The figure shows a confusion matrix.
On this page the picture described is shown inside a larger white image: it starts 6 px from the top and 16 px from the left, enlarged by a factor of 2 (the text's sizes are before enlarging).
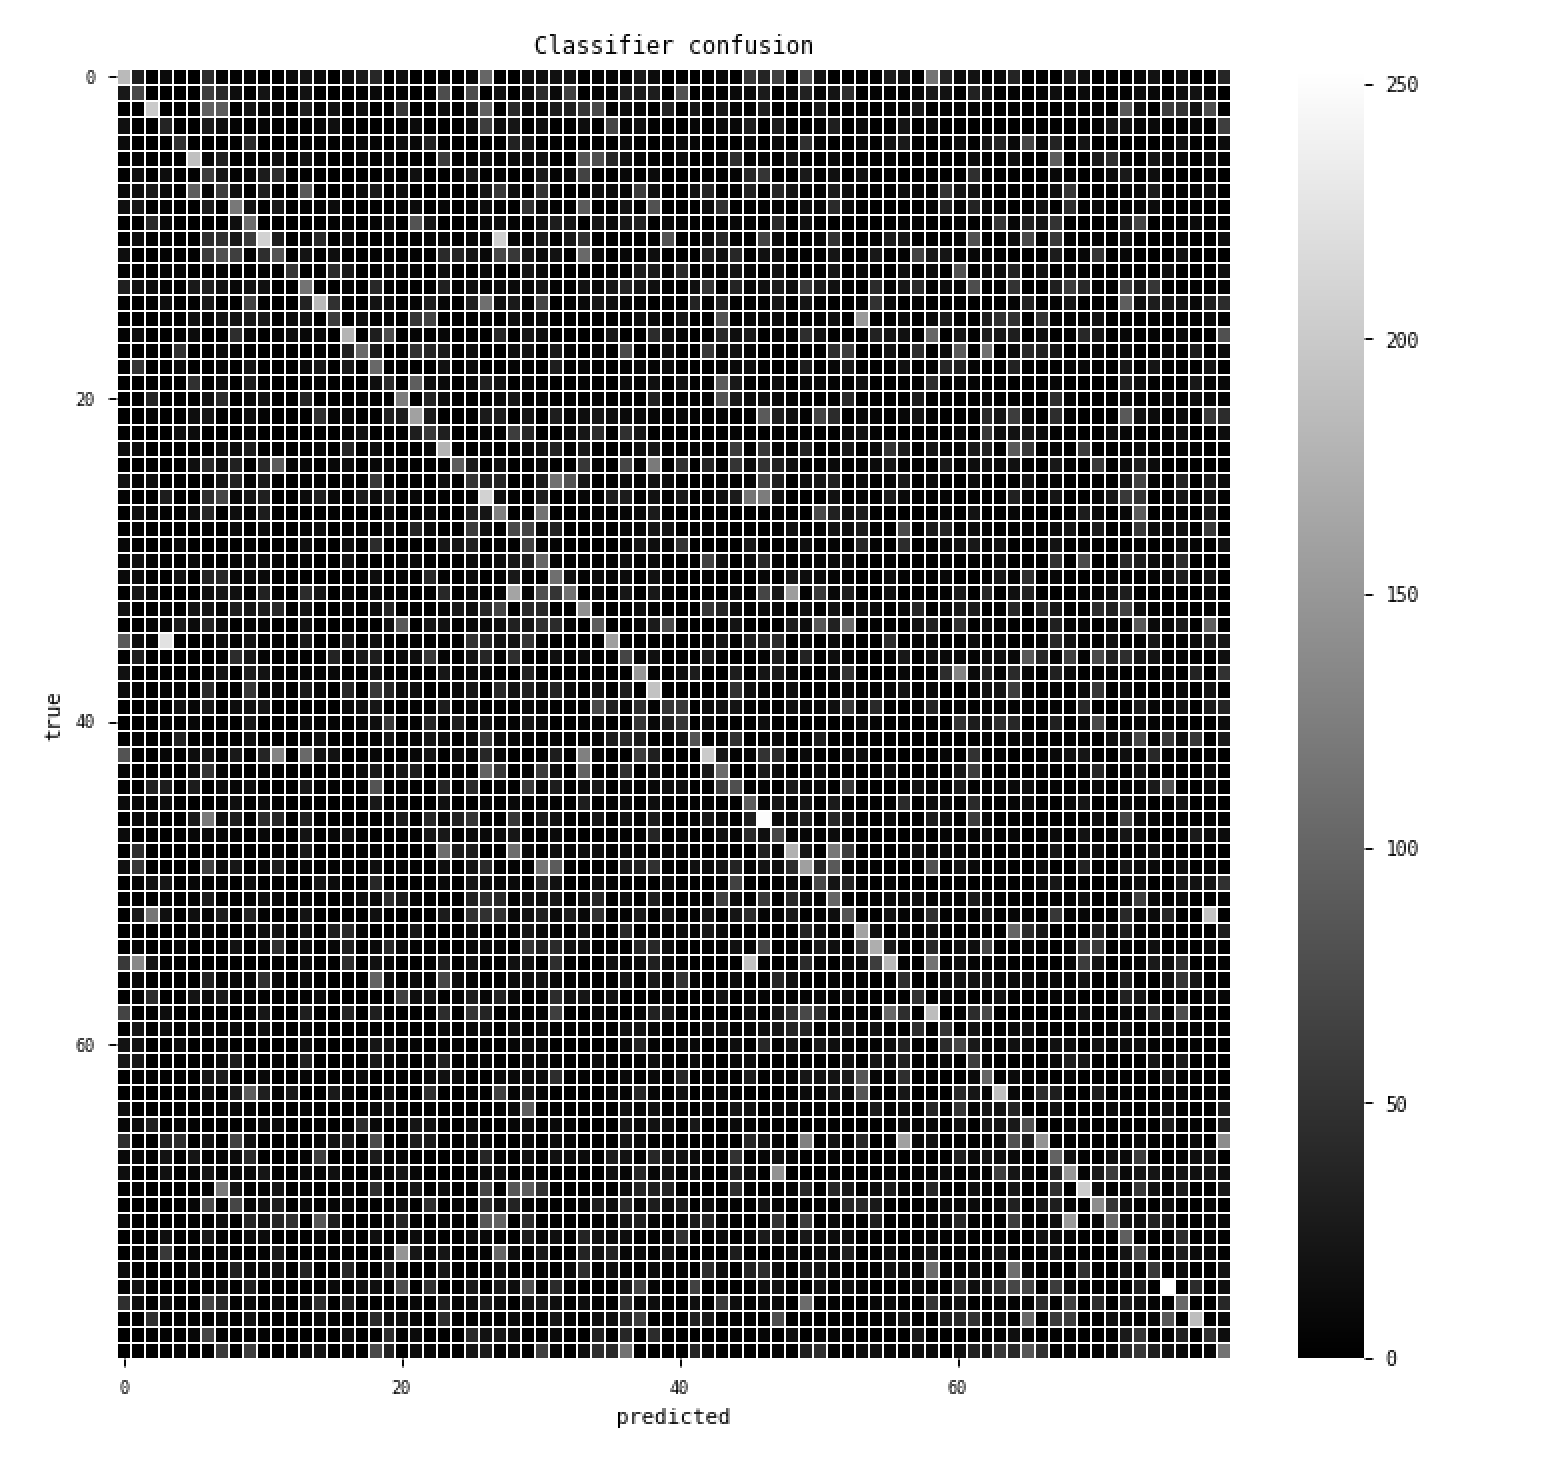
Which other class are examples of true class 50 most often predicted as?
44
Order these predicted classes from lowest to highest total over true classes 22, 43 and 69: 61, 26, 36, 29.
61, 36, 29, 26
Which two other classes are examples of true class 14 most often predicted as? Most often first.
26, 72
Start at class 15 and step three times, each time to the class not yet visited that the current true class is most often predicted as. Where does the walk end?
29
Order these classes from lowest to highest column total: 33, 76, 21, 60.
21, 76, 60, 33
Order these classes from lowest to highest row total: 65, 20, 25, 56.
65, 20, 56, 25
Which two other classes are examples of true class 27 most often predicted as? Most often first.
30, 73
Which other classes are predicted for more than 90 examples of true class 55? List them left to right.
1, 45, 58
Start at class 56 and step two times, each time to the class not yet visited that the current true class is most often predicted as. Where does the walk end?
1
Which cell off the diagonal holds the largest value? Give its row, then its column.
35, 3
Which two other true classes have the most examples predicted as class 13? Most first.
42, 7
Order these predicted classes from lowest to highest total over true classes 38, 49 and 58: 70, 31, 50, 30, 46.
46, 70, 50, 30, 31
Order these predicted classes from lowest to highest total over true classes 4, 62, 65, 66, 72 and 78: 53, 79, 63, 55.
55, 63, 53, 79
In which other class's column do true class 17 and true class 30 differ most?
62
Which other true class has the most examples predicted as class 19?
16
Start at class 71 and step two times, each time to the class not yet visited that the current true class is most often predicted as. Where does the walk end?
47
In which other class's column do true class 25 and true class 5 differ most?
31
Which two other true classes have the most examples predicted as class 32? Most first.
25, 1
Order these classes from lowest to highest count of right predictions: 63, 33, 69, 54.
33, 54, 63, 69
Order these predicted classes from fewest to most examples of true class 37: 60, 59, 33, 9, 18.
33, 18, 9, 59, 60
